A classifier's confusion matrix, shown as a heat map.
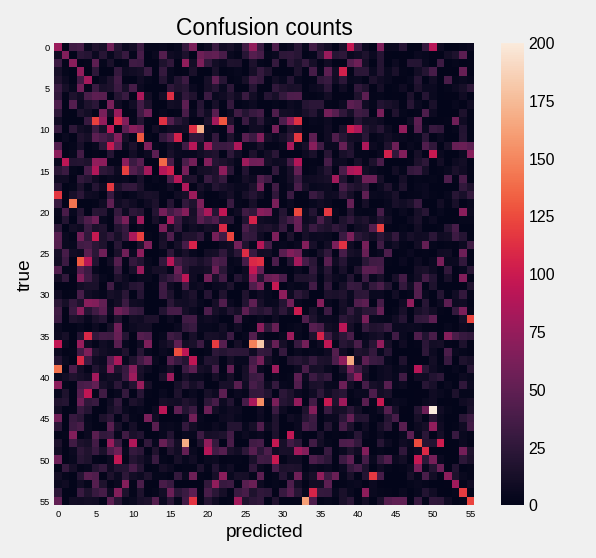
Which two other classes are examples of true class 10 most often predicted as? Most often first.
19, 18
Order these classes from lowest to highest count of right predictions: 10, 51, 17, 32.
51, 10, 17, 32
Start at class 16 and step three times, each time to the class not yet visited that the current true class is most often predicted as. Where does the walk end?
7
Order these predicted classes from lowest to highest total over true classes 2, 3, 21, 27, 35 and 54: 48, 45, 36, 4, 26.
45, 48, 36, 4, 26
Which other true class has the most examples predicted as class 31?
47
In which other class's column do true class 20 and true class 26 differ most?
3
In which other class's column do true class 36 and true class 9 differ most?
27
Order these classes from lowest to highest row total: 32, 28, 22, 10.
22, 28, 32, 10
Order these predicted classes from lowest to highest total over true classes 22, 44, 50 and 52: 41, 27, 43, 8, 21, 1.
1, 21, 41, 27, 8, 43
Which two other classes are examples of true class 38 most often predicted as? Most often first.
39, 3
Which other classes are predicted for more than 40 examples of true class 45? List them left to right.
0, 12, 18, 39
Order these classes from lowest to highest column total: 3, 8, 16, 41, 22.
16, 22, 41, 8, 3
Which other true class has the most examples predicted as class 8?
9
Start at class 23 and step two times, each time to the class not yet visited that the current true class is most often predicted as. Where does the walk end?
32
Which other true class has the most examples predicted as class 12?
15
